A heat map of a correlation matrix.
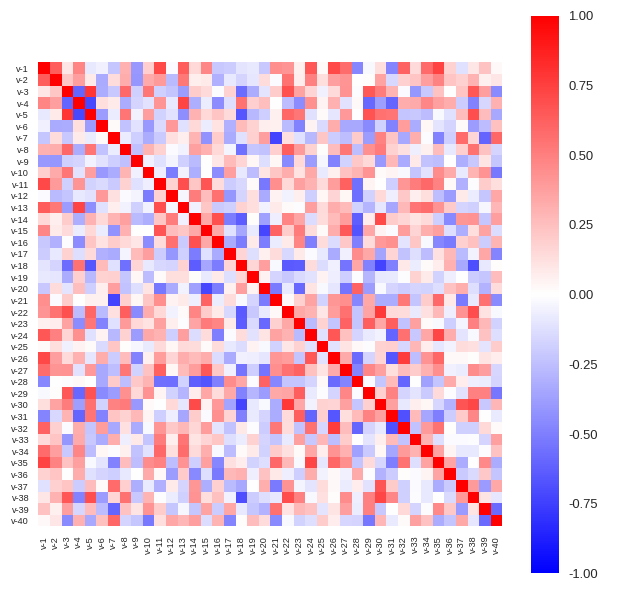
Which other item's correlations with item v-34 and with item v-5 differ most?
v-4
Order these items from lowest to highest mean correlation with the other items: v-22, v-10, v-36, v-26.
v-36, v-10, v-26, v-22
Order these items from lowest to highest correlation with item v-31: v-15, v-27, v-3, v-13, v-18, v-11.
v-18, v-13, v-11, v-15, v-27, v-3
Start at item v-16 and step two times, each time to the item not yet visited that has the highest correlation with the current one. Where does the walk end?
v-30
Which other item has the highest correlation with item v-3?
v-5
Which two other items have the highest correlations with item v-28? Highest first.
v-20, v-17
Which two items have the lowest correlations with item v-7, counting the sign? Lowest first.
v-21, v-39
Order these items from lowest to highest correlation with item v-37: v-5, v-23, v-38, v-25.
v-23, v-25, v-5, v-38
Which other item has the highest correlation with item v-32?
v-26
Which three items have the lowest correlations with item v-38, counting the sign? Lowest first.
v-18, v-4, v-6
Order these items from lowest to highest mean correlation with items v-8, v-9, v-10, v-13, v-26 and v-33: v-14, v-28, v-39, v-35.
v-28, v-14, v-39, v-35
